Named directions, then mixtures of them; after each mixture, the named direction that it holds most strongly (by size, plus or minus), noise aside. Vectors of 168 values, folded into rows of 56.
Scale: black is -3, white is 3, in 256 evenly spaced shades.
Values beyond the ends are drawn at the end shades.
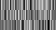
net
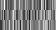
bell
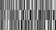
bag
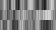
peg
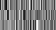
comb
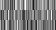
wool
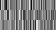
comb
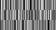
net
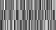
bell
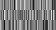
wool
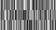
net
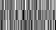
bag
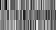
comb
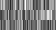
wool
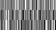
bag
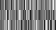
bag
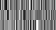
comb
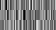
comb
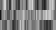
peg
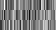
bell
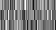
wool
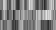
peg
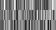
bell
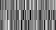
bag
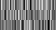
net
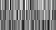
net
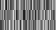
bell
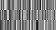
comb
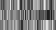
peg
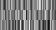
net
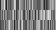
bell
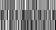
wool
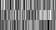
net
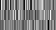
net
